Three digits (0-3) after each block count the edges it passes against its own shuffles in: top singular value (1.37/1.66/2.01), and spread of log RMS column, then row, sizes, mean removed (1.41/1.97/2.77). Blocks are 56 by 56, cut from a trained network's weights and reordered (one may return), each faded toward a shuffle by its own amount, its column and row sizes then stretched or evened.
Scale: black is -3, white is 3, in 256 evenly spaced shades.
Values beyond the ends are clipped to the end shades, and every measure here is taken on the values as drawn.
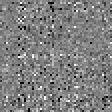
0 2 2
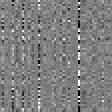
3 3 0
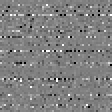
1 0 3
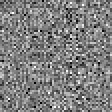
2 1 0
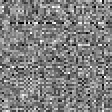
3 0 2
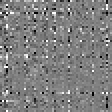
2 3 2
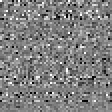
0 0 3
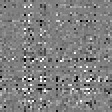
1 2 3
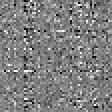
1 2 2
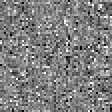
1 2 0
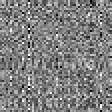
3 2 0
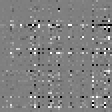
2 3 3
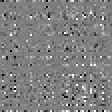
0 2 3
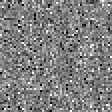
1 1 0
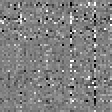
2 2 2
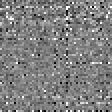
1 1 3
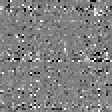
1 2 3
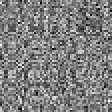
3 0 0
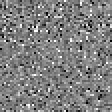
1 1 1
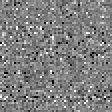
0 0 2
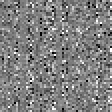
0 3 0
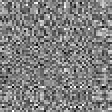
3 0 1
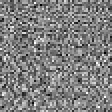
3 0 0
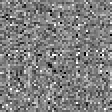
1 2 1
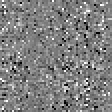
1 2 0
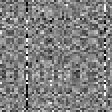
3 2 0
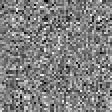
2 1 0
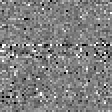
1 1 2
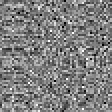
3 0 0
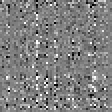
1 3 2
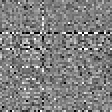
3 1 2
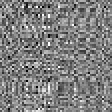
3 2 0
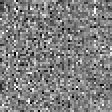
1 2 0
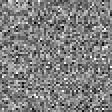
2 0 0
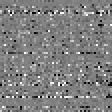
1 0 3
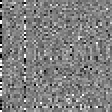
2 2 0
